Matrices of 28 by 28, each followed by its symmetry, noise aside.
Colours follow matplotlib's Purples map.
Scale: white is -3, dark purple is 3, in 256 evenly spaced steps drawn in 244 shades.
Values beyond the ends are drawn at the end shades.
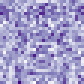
mirrored left to right.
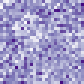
symmetric.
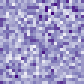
symmetric across the other diagonal.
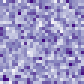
symmetric across the other diagonal.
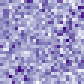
no symmetry.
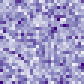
symmetric across the other diagonal.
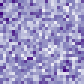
symmetric.
